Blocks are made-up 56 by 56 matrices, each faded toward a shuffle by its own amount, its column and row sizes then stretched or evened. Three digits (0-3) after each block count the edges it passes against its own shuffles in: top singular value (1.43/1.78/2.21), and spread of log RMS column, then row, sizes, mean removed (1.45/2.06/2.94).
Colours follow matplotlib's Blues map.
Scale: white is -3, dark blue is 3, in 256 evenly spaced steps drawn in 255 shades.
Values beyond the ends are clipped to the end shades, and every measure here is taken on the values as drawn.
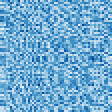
3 0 0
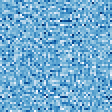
2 0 1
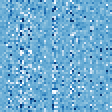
1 3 0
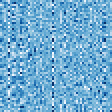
3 3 0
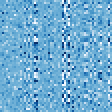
3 3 0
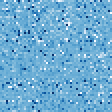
0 1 1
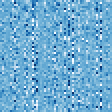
0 3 0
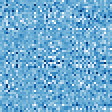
3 2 2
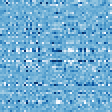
3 1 3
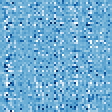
2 3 1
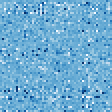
0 1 2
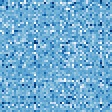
1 2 2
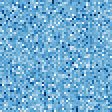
0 0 0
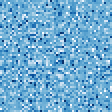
2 0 0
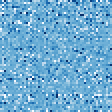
1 1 2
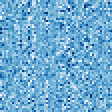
2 2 0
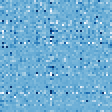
1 1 2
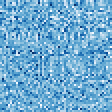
2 0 1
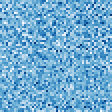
2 0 1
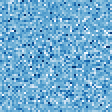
0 0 1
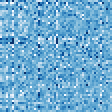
3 2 1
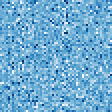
0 2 0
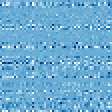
3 1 3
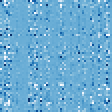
0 3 2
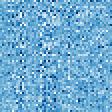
2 2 2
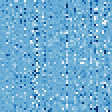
1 3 0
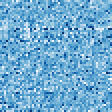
2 0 1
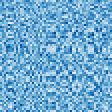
3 1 1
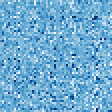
0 2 1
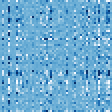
3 3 2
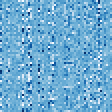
0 3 0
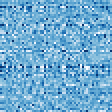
3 0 2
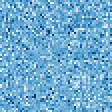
1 1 0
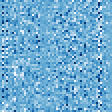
1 3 0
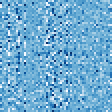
2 3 0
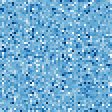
0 1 0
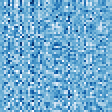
3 3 0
